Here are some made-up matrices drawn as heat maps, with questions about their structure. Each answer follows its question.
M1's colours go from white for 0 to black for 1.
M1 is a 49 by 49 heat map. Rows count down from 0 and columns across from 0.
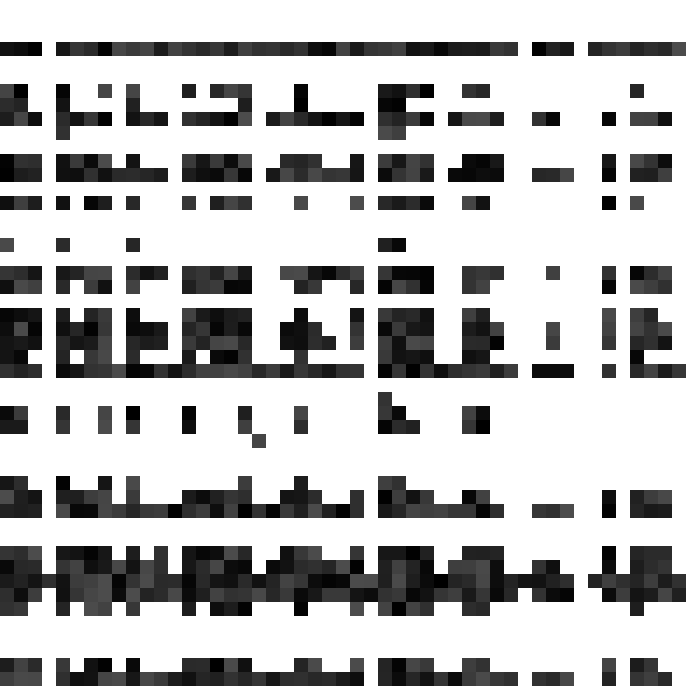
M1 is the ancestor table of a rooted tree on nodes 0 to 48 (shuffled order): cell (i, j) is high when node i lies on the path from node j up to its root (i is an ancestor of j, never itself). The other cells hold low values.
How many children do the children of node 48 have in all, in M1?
2
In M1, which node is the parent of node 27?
28
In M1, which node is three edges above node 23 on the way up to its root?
8
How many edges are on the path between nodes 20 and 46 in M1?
3
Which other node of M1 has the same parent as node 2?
43
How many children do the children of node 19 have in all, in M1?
1
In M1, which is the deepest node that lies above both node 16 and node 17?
6
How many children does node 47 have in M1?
1
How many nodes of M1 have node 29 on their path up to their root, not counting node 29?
12
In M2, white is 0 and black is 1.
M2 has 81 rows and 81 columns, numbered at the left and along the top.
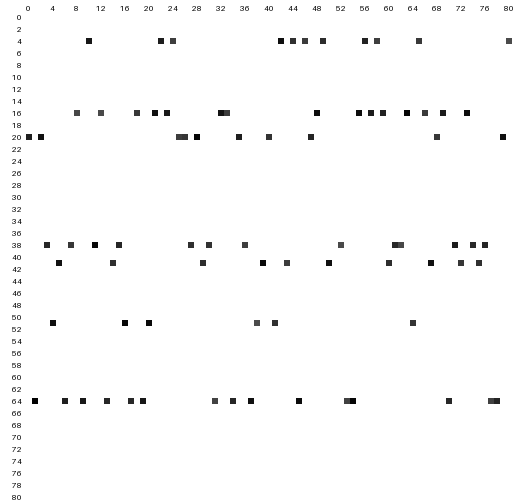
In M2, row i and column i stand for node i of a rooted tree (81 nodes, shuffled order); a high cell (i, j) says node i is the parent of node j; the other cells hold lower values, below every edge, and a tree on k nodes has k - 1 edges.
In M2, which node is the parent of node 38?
51
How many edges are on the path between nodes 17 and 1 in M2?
2
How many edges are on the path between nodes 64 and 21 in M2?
3
